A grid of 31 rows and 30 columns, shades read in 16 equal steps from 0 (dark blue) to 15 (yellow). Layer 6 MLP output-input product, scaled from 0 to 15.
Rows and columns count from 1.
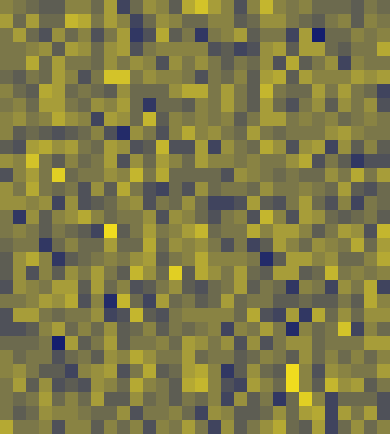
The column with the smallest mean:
19
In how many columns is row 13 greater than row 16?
16
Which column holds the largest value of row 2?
6
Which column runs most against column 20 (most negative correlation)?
10
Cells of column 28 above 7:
11
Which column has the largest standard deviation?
23
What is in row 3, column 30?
8
